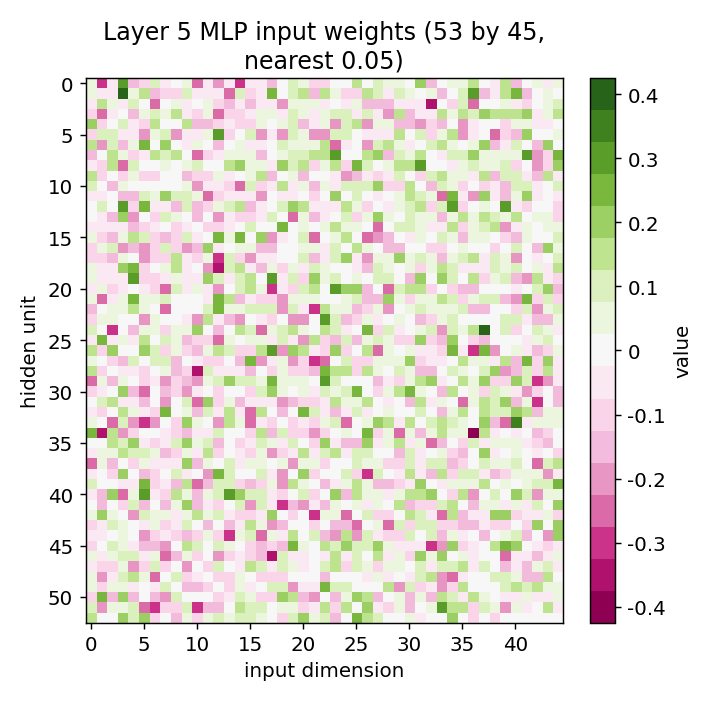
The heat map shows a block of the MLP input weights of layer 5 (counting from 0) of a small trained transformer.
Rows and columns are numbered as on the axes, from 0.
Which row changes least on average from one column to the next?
14
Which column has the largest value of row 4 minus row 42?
24
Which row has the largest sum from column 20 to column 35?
7
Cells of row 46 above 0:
16
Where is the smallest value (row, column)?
34, 36
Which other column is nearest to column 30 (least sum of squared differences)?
20
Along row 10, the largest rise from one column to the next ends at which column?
15
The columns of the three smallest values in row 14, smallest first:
27, 39, 4
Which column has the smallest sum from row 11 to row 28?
10
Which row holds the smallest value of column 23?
6
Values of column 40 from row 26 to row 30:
0.05 -0.15 -0.15 0.2 -0.05
